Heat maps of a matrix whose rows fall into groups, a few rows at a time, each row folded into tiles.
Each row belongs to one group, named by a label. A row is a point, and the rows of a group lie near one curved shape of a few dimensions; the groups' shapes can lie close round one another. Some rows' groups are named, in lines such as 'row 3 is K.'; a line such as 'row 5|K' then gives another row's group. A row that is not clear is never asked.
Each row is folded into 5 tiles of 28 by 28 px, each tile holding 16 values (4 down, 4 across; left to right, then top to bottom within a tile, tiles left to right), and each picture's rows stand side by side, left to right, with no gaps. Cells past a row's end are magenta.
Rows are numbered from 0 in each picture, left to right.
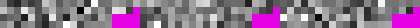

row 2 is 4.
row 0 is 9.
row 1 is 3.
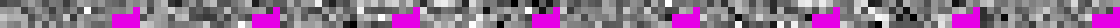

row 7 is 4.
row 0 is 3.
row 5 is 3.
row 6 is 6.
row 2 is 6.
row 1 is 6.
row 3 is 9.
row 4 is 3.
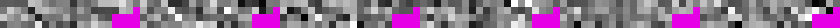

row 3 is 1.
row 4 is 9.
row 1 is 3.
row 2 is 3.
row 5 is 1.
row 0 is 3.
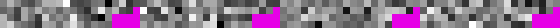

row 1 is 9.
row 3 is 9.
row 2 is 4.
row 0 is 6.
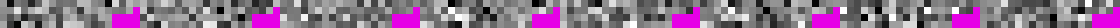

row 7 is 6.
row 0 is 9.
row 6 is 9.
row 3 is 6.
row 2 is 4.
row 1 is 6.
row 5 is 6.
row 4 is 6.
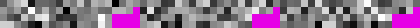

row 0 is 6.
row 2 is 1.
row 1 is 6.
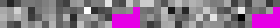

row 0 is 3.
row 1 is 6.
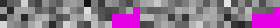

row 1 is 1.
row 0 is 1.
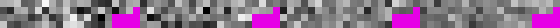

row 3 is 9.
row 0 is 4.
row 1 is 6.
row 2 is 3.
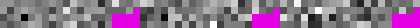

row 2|4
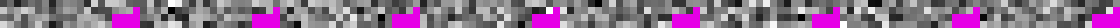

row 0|1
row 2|6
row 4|6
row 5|6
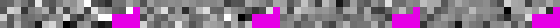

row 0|1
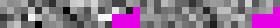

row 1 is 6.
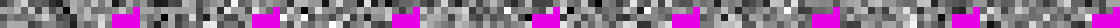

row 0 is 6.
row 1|9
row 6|6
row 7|9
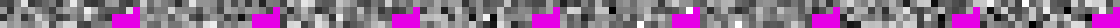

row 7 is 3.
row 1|6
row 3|9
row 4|1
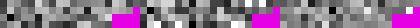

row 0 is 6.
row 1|9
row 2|1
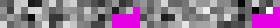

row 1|1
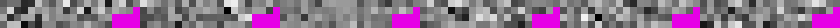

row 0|6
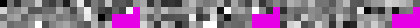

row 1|9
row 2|9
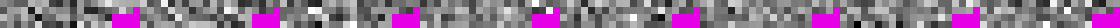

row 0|3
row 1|3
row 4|6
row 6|9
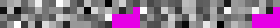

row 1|9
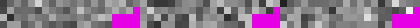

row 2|1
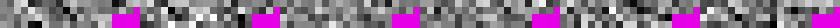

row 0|6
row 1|6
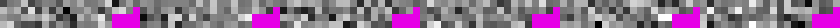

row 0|6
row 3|9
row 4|1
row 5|9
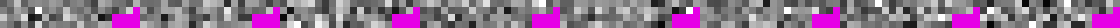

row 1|1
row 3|3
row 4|1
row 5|9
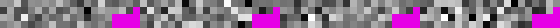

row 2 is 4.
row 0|4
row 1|3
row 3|9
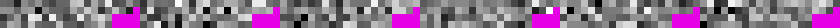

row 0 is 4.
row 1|6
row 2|9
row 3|1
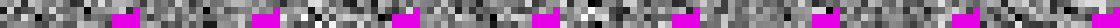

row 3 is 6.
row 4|6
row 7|3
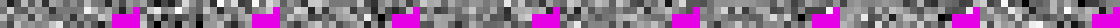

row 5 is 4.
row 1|9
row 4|3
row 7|3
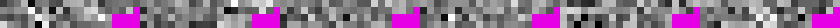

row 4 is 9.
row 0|1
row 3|4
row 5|6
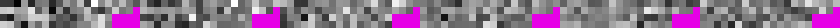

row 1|9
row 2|4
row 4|9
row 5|3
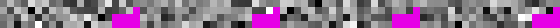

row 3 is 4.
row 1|1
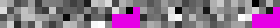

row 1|4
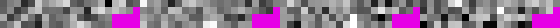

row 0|6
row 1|6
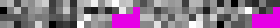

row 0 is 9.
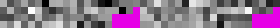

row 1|9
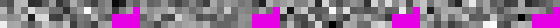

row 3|6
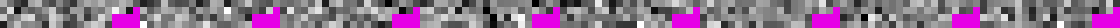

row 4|1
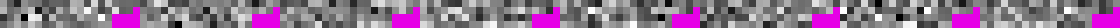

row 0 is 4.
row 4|6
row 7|3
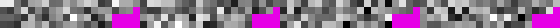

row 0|4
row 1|9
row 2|3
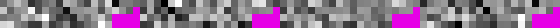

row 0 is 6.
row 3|6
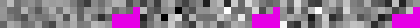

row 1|4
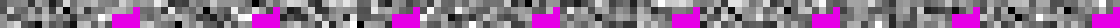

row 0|6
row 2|3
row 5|3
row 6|9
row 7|3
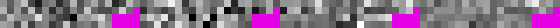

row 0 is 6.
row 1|9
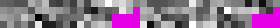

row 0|3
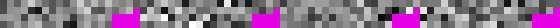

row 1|9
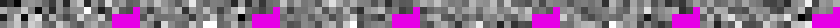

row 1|6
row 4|9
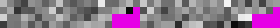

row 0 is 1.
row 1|1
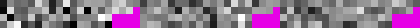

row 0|6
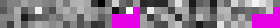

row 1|1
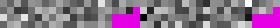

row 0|4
